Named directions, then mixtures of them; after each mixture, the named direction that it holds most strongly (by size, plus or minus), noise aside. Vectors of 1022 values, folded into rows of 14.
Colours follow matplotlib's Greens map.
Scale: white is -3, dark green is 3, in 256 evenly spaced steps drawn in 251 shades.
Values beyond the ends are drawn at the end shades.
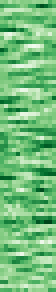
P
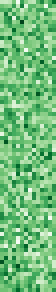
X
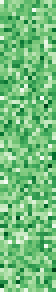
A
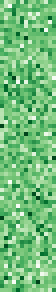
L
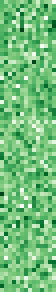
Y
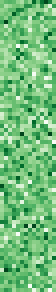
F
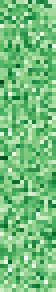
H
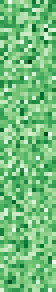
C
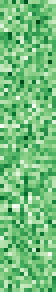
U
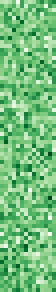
X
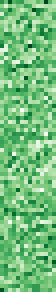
C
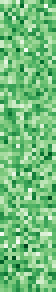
X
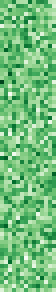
H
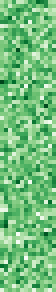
H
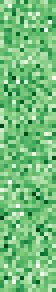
L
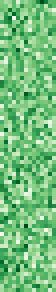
X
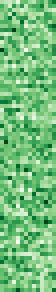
X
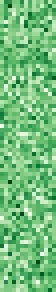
L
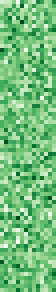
X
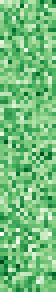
X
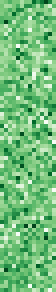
F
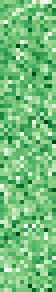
F
